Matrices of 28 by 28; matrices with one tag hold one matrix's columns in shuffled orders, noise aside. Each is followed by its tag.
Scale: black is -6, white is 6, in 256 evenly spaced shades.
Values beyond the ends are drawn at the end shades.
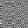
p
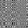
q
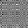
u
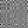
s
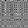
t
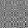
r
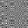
p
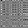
t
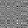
p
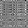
t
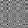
s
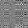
u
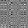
u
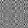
s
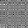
u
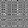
t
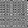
t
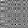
s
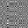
p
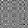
s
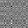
p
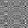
p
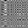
t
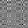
s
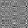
p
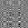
r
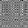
t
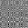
r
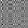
s
